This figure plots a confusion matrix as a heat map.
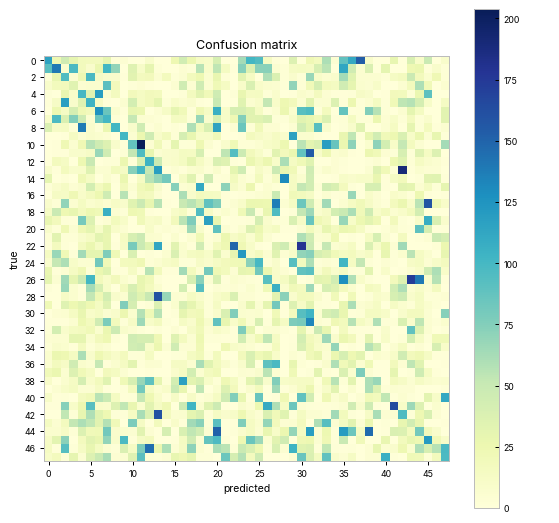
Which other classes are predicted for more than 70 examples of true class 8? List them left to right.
4, 20, 23, 32
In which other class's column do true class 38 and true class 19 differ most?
45
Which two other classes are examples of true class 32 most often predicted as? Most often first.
43, 23
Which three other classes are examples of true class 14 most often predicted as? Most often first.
28, 13, 12
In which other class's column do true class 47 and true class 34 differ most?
40
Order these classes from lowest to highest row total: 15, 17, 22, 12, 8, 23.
12, 15, 8, 23, 22, 17
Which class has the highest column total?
31
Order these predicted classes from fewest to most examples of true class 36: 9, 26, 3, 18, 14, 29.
14, 9, 29, 3, 18, 26
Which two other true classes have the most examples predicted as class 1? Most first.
7, 23
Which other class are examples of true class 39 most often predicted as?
11
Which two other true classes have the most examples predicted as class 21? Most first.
47, 15
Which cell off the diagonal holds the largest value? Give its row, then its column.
10, 11
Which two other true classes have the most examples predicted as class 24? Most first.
0, 45
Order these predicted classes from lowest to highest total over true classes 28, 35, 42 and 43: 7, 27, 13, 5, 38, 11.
38, 27, 11, 7, 5, 13
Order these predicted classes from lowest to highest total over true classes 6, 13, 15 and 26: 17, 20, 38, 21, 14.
14, 17, 21, 38, 20
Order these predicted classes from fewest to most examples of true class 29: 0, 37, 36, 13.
37, 0, 13, 36
